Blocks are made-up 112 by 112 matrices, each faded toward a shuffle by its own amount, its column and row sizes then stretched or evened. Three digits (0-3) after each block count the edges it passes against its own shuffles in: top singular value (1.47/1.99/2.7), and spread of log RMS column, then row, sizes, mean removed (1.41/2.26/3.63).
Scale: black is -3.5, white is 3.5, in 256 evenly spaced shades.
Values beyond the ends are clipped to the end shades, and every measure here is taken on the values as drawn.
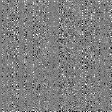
1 3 2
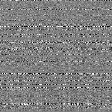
2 0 3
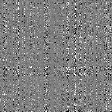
0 3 2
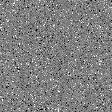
0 1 0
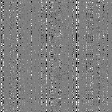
3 3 1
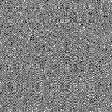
3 0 0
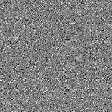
2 0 1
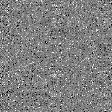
2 1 0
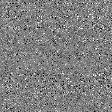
0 1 2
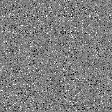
0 1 1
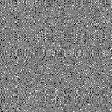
3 1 1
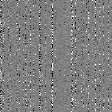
2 3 1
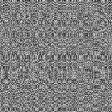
3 1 2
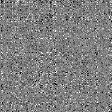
2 2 2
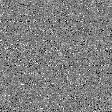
0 0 2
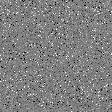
0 0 1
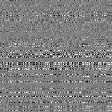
3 0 3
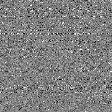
2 0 2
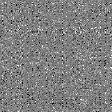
2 2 1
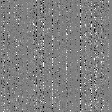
1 3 0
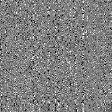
2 2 0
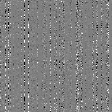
1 3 1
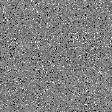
0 1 1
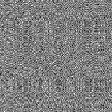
3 0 0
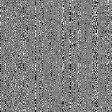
2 3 0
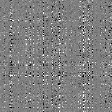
2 3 2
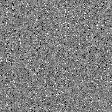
0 1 0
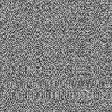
3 0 1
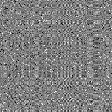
3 0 1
